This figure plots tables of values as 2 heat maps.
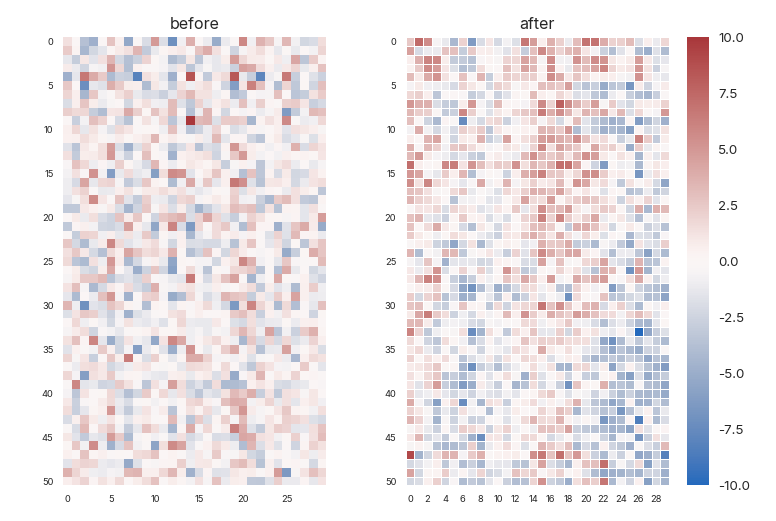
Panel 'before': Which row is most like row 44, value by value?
16
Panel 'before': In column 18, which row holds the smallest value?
39
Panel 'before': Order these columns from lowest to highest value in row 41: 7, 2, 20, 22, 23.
7, 2, 22, 23, 20
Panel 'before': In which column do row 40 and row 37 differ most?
21
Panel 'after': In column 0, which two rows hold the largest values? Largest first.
47, 14
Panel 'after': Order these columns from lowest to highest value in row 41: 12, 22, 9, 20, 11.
22, 11, 20, 12, 9
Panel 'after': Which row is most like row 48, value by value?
50
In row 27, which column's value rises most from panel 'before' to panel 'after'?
21
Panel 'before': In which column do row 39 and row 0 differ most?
12
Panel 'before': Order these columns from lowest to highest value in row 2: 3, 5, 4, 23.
3, 23, 4, 5
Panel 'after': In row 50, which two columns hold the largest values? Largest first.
22, 15
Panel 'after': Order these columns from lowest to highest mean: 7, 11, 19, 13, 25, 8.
25, 7, 8, 11, 13, 19
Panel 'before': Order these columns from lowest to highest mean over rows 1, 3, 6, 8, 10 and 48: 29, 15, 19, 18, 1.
19, 18, 15, 1, 29
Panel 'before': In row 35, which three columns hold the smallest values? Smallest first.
8, 12, 22
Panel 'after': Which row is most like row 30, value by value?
20
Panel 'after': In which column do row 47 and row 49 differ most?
15
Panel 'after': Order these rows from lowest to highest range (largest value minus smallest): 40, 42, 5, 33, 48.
40, 42, 5, 48, 33
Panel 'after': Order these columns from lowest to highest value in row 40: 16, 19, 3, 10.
10, 19, 3, 16
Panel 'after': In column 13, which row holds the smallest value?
38
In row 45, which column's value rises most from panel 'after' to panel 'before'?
26
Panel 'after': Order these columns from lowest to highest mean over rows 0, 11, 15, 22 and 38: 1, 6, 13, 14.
6, 13, 1, 14
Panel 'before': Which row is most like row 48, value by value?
31
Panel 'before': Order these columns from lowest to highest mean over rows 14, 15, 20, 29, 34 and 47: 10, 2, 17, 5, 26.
5, 10, 26, 2, 17
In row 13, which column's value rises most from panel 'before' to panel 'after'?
1
